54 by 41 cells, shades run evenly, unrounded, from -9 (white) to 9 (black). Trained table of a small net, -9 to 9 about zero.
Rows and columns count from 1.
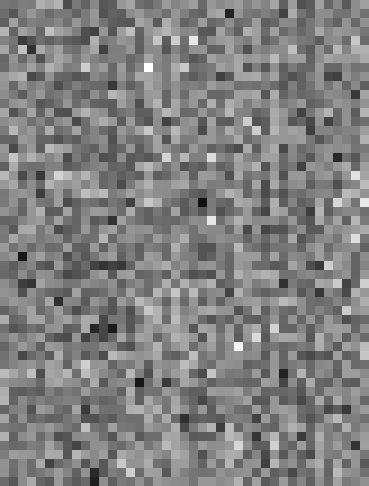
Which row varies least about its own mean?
10
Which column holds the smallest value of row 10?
17
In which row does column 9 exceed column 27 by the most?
50
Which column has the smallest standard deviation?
35
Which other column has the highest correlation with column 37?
19
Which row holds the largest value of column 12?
30
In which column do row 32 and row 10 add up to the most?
32
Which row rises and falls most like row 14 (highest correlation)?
24
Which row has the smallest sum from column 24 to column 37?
7
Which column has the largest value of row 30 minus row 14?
12
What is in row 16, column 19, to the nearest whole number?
3
